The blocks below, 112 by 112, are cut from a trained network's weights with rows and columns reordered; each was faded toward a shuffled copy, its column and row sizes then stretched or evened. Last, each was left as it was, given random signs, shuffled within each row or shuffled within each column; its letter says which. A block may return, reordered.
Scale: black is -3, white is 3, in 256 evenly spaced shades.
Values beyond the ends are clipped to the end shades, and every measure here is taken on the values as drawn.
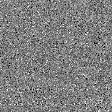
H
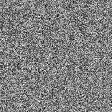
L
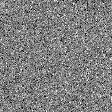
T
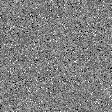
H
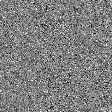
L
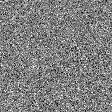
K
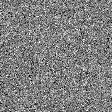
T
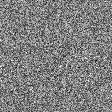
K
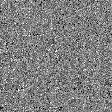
L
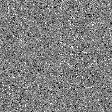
H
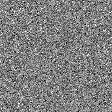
T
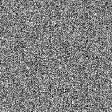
L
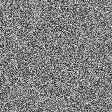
K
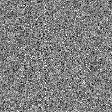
L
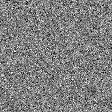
K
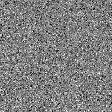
L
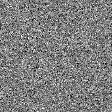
H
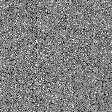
T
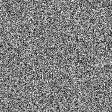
T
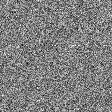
K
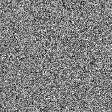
L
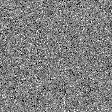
T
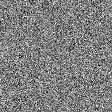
T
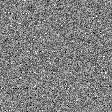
K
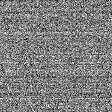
L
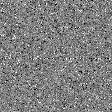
K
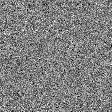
K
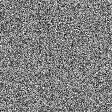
T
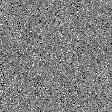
T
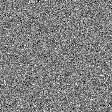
K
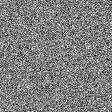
K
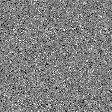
K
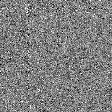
L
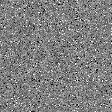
H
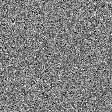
T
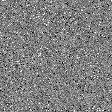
K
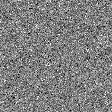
T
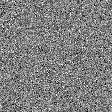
T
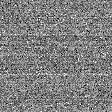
L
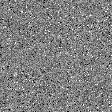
H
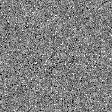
T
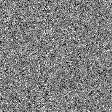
T
